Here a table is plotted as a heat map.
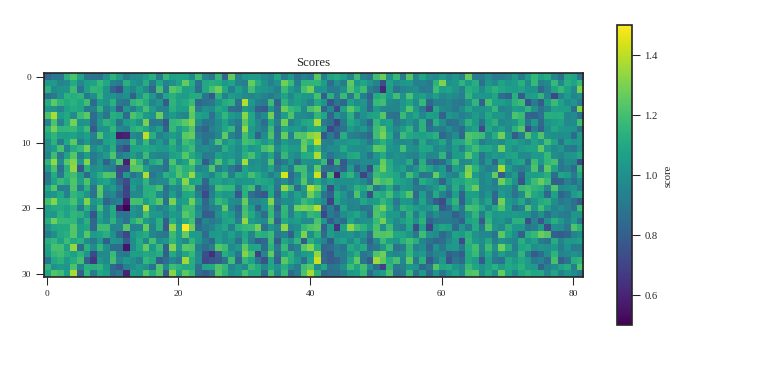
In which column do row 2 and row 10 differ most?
51
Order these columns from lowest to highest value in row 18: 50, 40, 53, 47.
53, 50, 47, 40
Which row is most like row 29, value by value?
2
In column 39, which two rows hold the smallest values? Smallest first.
25, 28
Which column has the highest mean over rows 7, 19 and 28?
41
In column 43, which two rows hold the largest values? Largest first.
15, 3
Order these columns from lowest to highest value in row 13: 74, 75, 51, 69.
75, 69, 74, 51
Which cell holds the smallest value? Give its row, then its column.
20, 12
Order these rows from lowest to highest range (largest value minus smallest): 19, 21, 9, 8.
21, 8, 19, 9
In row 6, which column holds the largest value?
1
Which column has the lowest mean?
12
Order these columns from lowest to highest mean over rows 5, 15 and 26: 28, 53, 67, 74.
28, 53, 74, 67
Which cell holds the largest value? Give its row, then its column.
23, 21
